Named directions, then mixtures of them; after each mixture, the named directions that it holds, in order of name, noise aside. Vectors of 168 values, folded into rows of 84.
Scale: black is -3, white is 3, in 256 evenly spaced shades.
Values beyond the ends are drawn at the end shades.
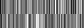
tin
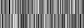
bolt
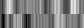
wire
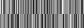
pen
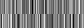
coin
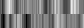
wire.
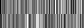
tin.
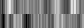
wire.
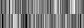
bolt, wire.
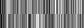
tin, wire.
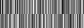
pen.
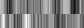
wire.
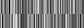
bolt.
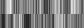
pen, wire.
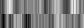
wire.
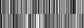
bolt, tin.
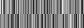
pen.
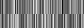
bolt, pen.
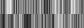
pen, wire.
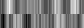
wire.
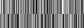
pen.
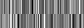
bolt, coin.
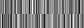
coin.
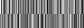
bolt, pen.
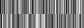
coin, tin.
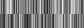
pen, wire.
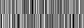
coin.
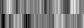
wire.
